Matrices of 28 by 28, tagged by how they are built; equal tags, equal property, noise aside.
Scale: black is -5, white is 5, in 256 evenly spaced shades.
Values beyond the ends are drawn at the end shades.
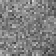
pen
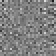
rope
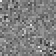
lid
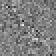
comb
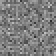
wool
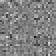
rope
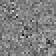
lid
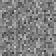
wool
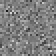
comb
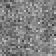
pen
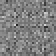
rope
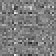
rope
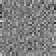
rope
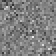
lid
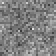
pen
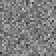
wool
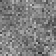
pen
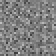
wool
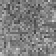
pen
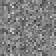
wool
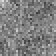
pen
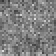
pen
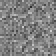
wool
